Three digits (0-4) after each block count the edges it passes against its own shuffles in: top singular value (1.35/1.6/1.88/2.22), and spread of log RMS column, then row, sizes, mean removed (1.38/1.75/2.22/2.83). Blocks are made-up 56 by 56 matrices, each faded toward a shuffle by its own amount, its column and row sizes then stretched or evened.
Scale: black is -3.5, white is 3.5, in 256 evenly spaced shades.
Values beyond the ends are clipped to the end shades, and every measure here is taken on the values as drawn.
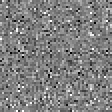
1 2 1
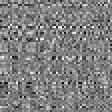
4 0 4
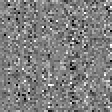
0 4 0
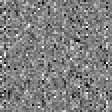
2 3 0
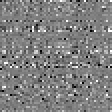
3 0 4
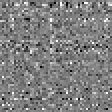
3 1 3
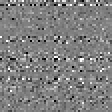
4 1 4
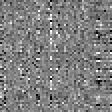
4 3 1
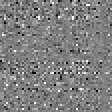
1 2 3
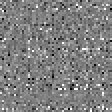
1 1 3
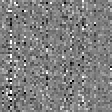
1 4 0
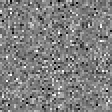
2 1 0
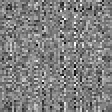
4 4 0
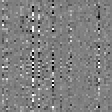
3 4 1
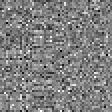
3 1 0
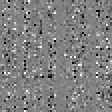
0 4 1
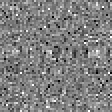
3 0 0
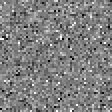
0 0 1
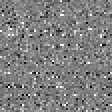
0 0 3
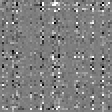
1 4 3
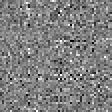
3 2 2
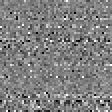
2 0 4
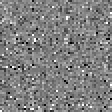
1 1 2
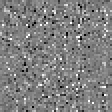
1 2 1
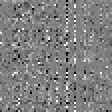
3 4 1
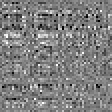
4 1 4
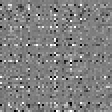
2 3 4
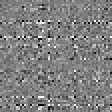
4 2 4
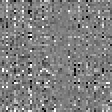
3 4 3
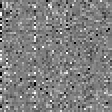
3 3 0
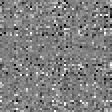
1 3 3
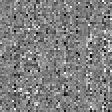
0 3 0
